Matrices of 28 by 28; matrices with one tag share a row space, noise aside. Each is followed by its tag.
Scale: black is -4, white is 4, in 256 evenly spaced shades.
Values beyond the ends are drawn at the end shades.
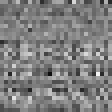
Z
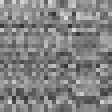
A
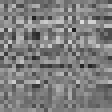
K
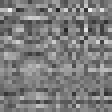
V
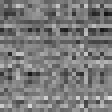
V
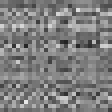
A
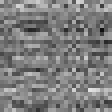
V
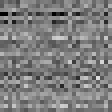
Z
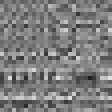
A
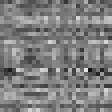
V
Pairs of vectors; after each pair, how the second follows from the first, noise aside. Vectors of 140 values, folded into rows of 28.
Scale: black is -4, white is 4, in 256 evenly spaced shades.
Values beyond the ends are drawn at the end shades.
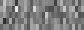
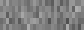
reversed, negated, shrunk.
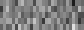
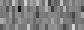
wrapped around, negated, partly zeroed.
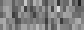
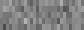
reversed, shrunk.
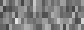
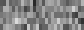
sign-scrambled.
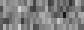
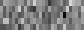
sign-scrambled.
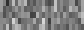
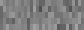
reversed, negated, shrunk.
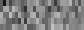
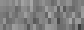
reversed, shrunk.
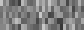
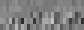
wrapped around, negated, partly zeroed.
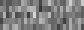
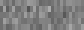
wrapped around, shrunk.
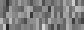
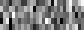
wrapped around, scaled up.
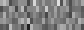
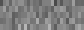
reversed, shrunk.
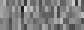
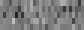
wrapped around, negated, partly zeroed.
